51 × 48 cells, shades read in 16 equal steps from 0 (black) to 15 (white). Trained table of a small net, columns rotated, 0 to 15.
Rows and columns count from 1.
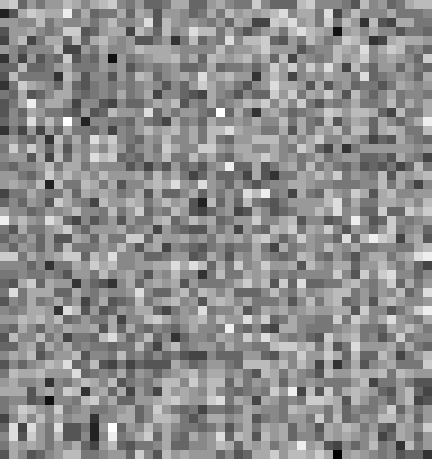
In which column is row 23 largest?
38
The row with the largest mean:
36
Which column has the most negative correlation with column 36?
4
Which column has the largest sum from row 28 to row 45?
37
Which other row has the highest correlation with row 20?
24
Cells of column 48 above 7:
34
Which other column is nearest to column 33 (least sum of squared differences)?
3
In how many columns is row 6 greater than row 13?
22
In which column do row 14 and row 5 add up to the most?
48
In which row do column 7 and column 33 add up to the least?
9
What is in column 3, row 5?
11
